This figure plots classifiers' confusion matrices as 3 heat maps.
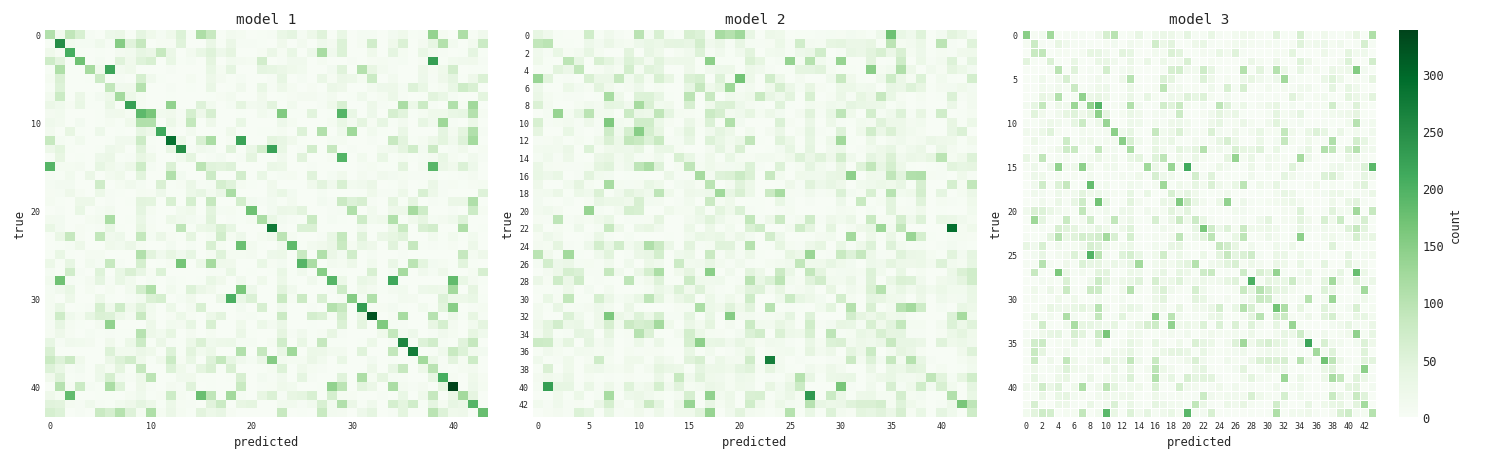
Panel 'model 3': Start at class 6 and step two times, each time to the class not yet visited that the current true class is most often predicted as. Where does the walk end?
8
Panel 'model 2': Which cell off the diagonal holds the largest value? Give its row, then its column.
22, 41
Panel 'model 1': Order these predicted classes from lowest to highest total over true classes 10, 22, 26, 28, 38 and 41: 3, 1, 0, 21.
3, 21, 0, 1
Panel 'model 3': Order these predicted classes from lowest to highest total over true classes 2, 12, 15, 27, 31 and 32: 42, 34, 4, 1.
34, 42, 1, 4
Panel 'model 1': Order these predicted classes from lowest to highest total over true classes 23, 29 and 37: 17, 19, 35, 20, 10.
20, 35, 10, 17, 19
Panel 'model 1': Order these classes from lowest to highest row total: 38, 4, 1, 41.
38, 4, 1, 41
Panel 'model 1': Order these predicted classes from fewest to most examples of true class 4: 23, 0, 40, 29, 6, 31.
0, 23, 29, 40, 31, 6
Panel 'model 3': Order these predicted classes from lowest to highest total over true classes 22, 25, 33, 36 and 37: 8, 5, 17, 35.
35, 17, 5, 8
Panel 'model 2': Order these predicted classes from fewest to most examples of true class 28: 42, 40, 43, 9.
40, 42, 43, 9
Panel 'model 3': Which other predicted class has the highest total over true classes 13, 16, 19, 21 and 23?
9
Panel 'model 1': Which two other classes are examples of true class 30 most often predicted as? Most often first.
18, 32
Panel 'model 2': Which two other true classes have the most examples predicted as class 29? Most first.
34, 41
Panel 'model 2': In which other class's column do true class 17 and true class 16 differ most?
31
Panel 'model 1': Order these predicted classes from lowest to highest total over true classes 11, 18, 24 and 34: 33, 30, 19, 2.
33, 2, 30, 19
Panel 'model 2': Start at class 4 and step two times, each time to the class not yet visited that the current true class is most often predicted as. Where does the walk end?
12
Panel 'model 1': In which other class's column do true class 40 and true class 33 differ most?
28
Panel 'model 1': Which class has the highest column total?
9
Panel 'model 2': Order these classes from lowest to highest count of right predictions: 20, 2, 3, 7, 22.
2, 20, 22, 3, 7
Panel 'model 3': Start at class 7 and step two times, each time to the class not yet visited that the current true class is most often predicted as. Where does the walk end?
41
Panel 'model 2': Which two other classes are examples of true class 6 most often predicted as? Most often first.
19, 16
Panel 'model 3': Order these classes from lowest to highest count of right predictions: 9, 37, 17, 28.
17, 9, 37, 28
